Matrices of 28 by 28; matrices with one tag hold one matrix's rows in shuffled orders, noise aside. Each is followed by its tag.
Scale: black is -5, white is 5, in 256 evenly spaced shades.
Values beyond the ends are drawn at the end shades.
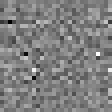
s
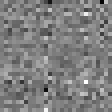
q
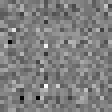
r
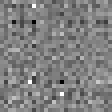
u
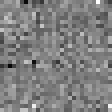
s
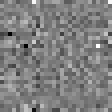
s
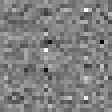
q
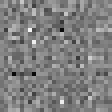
u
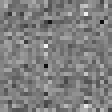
q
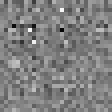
u
